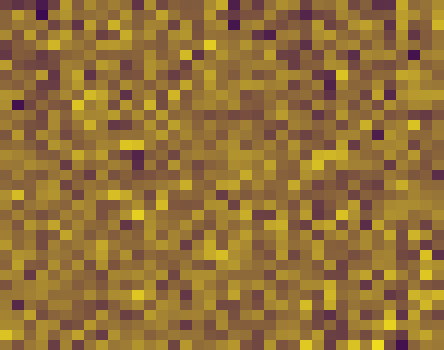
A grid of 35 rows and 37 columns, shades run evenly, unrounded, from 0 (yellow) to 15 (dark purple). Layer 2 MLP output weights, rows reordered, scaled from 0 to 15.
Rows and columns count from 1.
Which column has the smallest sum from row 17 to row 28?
21
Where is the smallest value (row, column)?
35, 32
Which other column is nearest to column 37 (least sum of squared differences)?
8
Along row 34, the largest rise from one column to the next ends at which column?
28
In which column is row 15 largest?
30
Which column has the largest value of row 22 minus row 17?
27
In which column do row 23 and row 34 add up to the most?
31
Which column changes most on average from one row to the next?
11
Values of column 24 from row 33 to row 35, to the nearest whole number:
7 6 10
